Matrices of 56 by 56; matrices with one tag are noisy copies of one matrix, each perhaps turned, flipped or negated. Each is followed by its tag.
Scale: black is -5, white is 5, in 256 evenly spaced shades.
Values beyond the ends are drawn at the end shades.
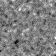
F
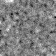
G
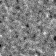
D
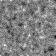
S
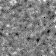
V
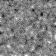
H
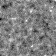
S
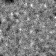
G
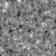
S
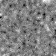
G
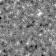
F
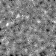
V
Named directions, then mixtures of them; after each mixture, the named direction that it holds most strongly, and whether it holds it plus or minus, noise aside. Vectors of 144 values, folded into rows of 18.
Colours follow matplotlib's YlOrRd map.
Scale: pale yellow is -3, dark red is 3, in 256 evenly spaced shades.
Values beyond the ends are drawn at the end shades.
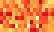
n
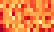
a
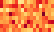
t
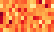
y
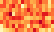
a, minus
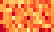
a, plus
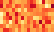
y, minus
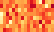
y, minus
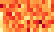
a, minus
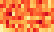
a, minus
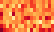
a, plus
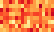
t, minus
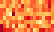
a, plus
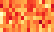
y, minus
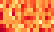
a, plus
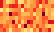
t, plus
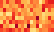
n, minus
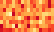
n, minus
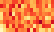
a, minus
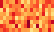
n, minus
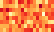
t, minus
